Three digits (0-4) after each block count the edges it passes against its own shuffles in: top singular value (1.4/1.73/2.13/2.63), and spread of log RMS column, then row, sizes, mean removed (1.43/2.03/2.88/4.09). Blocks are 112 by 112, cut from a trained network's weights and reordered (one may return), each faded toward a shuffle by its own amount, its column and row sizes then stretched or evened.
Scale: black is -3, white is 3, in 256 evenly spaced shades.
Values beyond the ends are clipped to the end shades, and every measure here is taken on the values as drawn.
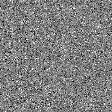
0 1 1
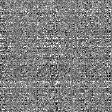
2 3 2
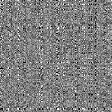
3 3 2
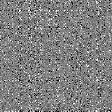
2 3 1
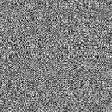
3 0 2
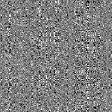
3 3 1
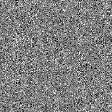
1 2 0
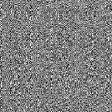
3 3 0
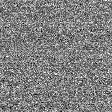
0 0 1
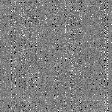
0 3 1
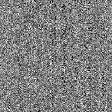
2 2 0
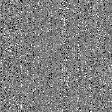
1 3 0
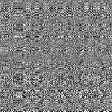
4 0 4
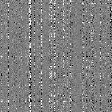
2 4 1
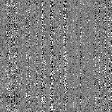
0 4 1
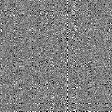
3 3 2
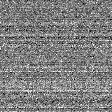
3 0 2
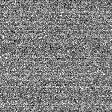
1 0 0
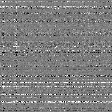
3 1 4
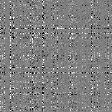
2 4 3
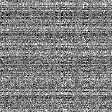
4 3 1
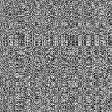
4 1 2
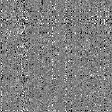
1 3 2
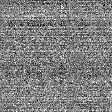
3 2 0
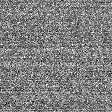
1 0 1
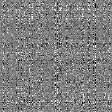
1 4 2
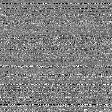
1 0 4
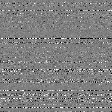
2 0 4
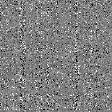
0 3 2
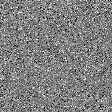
0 0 1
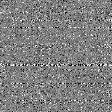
2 1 3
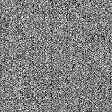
2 1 0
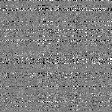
0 2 4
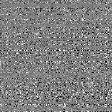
0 2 4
